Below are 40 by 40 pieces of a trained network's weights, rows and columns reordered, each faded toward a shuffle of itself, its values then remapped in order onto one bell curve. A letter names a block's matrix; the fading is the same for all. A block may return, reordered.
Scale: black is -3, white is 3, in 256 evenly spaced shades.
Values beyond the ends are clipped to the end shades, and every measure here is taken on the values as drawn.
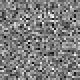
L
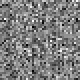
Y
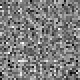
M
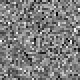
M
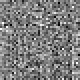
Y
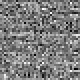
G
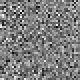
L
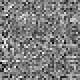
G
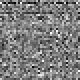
G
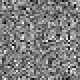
L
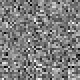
L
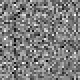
L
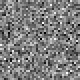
M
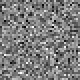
L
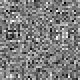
L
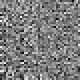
L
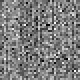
Y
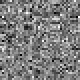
L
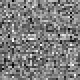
G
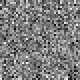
L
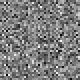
L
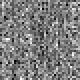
Y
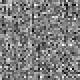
Y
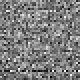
G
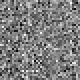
M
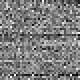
G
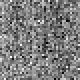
Y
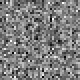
Y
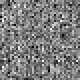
Y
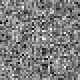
L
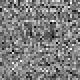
G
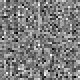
Y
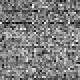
G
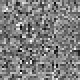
G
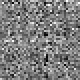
G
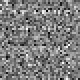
G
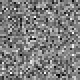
M
